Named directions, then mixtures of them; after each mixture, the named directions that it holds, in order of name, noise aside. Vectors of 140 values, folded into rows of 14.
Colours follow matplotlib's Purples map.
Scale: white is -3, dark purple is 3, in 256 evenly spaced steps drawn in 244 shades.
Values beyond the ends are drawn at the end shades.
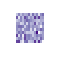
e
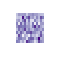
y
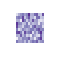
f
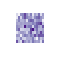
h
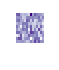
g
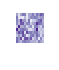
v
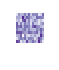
e, f, y.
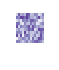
e, f, v.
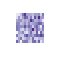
e, h.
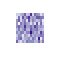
g, h, y.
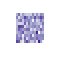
e, f, y.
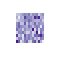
e, h.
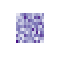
e, h.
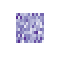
e, h.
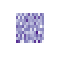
e.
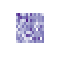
f, g, v.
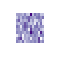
g, h, y.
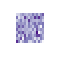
e, h, v.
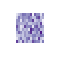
f, g, h.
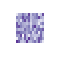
e, f, y.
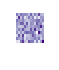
e.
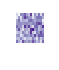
h.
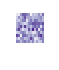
g, h.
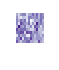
v, y.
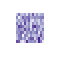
e, y.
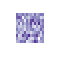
y.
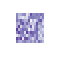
g, v.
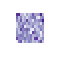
f, h.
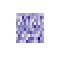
y.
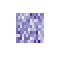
e, g, v.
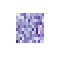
e, h, v.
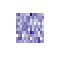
g, y.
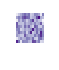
e, f, h.
